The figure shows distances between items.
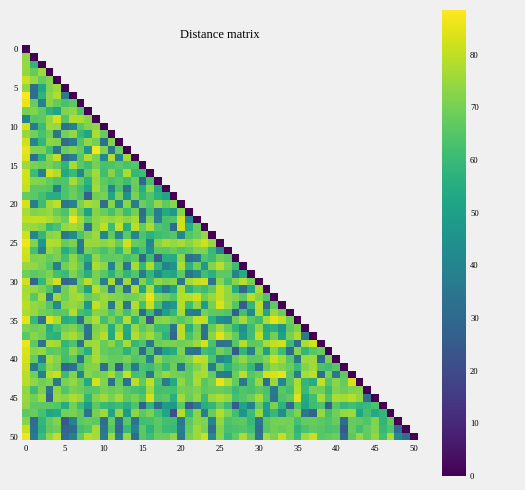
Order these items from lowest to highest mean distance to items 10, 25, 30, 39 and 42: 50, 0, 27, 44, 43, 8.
50, 27, 44, 8, 43, 0
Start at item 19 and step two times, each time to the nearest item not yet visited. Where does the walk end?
37
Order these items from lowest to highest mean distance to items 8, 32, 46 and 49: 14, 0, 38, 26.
14, 26, 38, 0
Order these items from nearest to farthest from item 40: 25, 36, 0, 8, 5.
25, 5, 8, 36, 0
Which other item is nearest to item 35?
16
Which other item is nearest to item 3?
45
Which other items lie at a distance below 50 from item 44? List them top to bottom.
3, 32, 45
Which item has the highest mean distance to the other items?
0
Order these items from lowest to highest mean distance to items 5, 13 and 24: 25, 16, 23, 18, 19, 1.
1, 18, 19, 16, 23, 25
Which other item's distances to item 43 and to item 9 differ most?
13
